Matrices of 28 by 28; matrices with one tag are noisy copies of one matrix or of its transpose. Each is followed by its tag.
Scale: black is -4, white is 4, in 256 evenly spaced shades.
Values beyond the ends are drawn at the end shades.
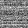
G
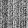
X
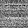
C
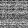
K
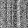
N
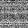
K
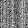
K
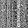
N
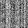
G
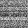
N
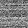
C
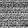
X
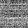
C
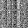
N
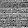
X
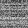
C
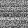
N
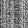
K
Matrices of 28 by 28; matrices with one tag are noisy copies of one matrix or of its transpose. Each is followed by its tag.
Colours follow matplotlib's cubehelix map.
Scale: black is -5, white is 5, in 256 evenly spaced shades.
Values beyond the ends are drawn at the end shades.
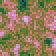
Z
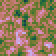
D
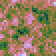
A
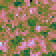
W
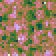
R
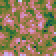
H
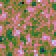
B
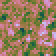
W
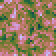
R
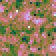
R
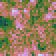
Z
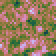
W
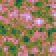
R
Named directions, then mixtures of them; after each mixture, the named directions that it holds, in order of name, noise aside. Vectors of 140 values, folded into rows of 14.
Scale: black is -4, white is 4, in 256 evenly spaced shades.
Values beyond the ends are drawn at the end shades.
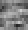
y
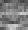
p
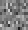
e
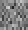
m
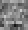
p, y.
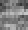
p, y.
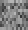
m, y.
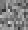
e, y.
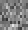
e, m, p.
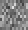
m.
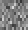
m.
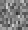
e, m.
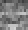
p.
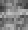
p, y.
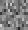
e.
